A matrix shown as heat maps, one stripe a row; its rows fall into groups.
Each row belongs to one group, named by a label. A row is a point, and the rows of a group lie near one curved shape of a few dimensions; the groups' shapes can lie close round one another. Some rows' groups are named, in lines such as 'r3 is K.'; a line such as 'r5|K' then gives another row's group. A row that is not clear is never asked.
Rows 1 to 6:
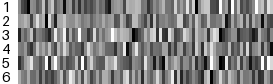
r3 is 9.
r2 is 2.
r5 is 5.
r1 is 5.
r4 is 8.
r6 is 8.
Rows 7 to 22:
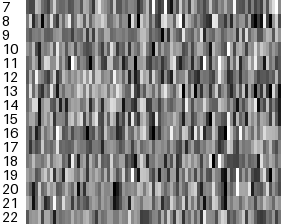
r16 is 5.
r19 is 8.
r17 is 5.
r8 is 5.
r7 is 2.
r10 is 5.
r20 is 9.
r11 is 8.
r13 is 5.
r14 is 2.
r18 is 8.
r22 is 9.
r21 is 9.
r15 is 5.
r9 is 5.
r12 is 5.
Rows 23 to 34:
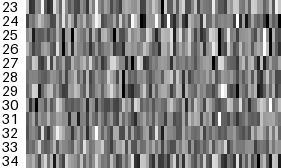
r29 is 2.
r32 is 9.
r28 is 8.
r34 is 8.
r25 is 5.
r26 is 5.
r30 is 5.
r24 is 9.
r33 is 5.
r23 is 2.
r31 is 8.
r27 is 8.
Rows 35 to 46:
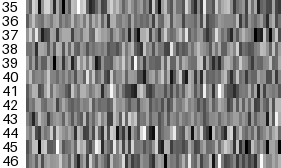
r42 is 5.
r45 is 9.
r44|5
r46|8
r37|5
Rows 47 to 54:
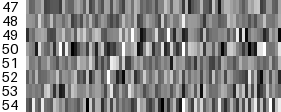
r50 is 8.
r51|8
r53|9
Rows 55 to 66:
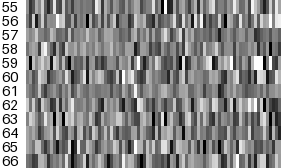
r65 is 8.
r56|5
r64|5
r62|2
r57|8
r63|2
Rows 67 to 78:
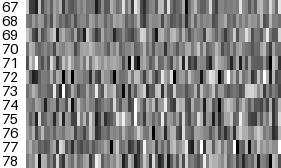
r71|5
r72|5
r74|8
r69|9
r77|9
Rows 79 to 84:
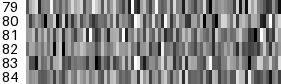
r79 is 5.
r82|2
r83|5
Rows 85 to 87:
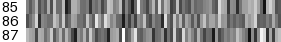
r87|8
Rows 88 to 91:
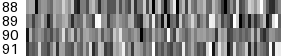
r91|5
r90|9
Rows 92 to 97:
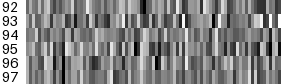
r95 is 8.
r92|9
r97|9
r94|5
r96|9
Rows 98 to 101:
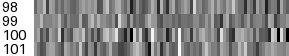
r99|8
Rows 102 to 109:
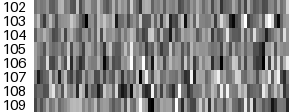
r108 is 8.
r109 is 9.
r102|8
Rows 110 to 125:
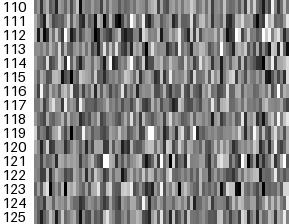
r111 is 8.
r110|5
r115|9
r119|9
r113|8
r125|2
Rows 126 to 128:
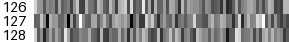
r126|8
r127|2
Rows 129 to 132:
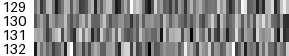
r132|9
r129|2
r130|5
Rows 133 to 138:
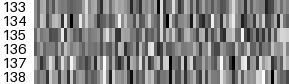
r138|2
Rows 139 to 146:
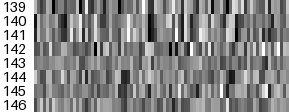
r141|9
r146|8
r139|8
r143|8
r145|8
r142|5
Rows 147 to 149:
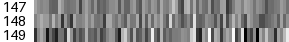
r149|9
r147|8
